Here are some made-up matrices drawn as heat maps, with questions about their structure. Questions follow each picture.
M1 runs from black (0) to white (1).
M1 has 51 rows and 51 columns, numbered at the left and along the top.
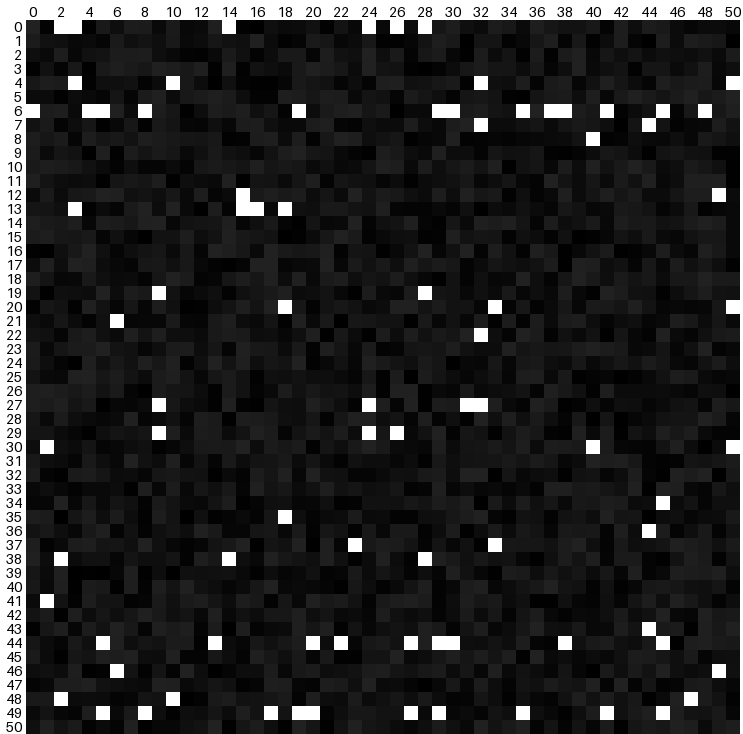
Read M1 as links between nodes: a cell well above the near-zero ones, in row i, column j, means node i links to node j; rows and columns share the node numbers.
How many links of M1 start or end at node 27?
6
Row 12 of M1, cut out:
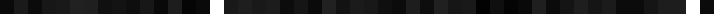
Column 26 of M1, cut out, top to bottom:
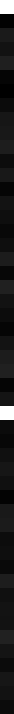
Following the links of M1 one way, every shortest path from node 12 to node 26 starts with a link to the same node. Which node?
node 49
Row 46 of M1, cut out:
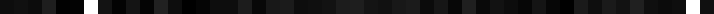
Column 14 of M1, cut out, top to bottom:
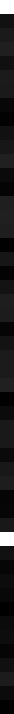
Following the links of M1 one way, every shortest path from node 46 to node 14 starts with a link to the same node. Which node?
node 6
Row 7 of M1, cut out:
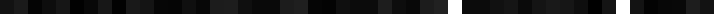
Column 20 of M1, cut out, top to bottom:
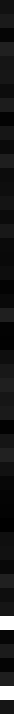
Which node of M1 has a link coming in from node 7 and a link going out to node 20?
node 44
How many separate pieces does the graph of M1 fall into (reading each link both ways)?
5
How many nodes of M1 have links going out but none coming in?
7
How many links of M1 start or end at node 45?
4
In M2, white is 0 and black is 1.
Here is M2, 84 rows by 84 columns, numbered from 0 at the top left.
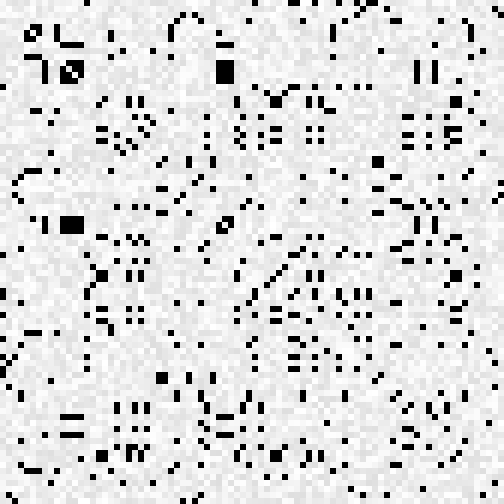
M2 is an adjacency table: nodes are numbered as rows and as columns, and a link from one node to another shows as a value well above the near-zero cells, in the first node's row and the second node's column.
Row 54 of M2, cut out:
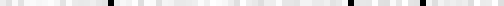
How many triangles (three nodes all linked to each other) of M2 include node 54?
0
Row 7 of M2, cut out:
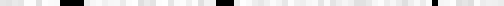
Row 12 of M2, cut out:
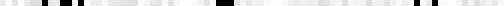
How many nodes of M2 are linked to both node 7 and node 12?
7
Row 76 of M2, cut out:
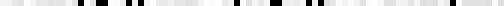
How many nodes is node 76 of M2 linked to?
11
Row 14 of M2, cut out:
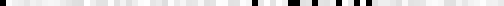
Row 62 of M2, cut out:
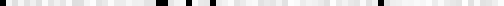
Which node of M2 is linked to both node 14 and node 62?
node 0
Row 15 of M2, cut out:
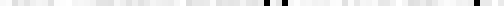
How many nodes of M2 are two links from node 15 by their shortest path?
1
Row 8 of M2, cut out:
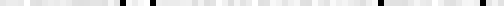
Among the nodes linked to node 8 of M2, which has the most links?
node 63
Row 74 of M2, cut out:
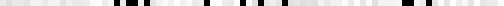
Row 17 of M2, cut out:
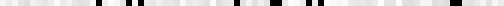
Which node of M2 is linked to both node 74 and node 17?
node 21
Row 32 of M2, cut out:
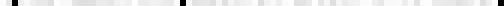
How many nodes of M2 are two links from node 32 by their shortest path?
1
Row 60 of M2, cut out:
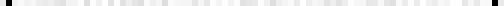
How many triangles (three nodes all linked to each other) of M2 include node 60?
1
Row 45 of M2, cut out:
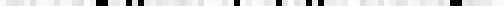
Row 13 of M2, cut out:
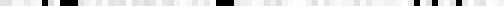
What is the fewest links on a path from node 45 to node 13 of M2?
2
